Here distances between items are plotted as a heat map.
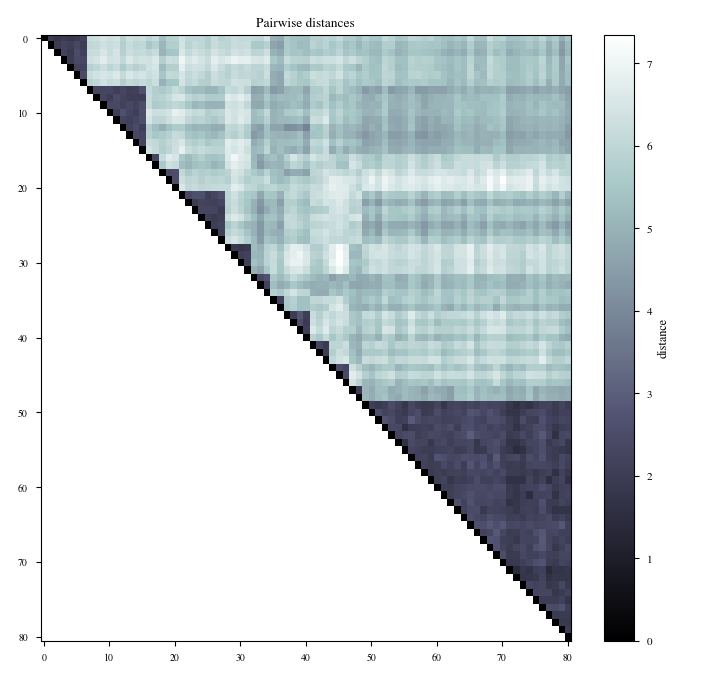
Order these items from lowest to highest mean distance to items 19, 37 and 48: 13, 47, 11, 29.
47, 13, 11, 29
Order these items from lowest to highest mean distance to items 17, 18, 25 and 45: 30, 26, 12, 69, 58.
26, 12, 58, 69, 30
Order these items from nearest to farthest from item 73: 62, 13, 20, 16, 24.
62, 13, 24, 16, 20
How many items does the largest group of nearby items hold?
32
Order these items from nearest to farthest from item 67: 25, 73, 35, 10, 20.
73, 25, 10, 35, 20
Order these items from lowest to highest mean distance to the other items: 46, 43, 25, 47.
25, 47, 46, 43
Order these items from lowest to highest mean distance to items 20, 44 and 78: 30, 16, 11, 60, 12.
60, 12, 11, 16, 30
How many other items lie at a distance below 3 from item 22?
6
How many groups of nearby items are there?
13
